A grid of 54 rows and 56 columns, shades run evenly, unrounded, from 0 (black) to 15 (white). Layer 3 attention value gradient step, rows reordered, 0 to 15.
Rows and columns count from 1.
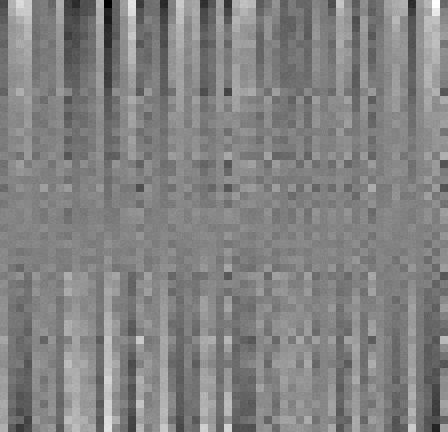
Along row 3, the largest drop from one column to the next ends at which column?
14
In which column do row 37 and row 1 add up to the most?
55
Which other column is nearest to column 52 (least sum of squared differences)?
21
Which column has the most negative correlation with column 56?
35
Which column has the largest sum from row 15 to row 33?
17
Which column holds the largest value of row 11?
54
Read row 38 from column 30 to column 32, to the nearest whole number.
6 7 7
